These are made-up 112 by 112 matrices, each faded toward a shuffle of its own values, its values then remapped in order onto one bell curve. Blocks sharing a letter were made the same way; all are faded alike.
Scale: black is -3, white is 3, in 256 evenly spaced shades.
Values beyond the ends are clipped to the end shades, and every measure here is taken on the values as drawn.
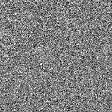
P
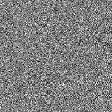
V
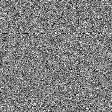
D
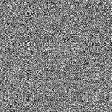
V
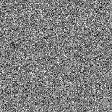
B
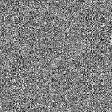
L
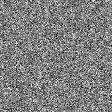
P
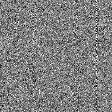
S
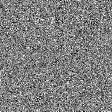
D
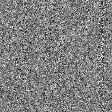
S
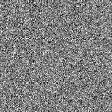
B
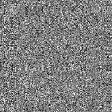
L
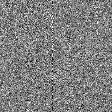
S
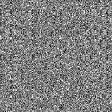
L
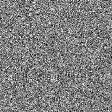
P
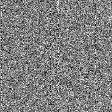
S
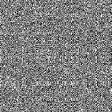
L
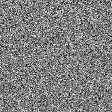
D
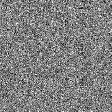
P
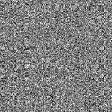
V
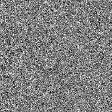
S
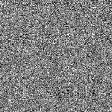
B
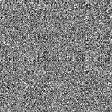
V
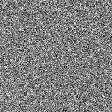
P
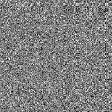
L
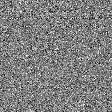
D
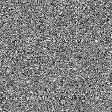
B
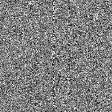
S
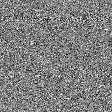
D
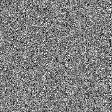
S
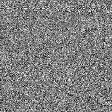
B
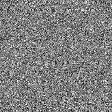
B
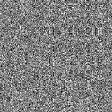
L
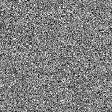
P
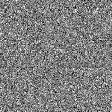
P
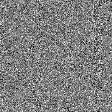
S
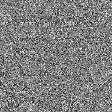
B
